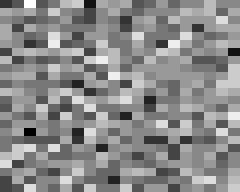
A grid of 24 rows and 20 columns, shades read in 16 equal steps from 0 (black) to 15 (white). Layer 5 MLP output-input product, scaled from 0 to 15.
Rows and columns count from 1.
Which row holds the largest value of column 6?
23
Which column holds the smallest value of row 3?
11
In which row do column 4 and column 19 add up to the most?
17
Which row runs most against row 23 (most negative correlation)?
8
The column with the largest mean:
20
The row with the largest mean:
10
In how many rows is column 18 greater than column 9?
9
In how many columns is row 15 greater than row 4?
9
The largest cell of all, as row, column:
1, 3
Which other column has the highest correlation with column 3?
7
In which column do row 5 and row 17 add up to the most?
16
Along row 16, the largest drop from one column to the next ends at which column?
15
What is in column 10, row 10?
14
